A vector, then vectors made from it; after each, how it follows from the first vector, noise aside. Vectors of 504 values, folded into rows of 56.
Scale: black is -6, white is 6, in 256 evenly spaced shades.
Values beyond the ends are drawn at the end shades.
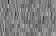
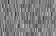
copied.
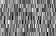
reversed, scaled up.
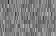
copied.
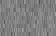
wrapped around, shrunk.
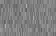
wrapped around, negated, shrunk.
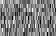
reversed, scaled up.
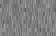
wrapped around, negated, shrunk.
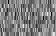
scaled up.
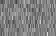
reversed, negated.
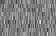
reversed, negated.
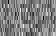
scaled up.
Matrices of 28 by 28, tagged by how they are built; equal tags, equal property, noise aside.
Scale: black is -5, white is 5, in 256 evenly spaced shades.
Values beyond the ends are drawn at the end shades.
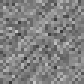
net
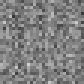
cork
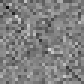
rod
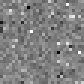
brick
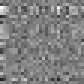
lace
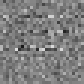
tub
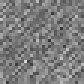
net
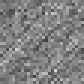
net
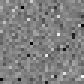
brick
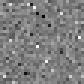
brick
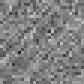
net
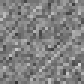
net
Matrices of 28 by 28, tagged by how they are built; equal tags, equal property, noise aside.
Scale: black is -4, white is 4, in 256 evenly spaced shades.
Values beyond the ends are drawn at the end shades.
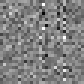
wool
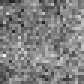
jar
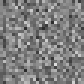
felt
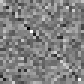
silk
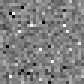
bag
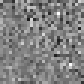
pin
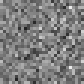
felt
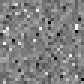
bag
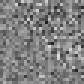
pin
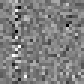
wool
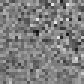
pin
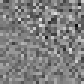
pin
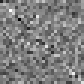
silk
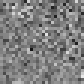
pin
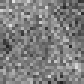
jar
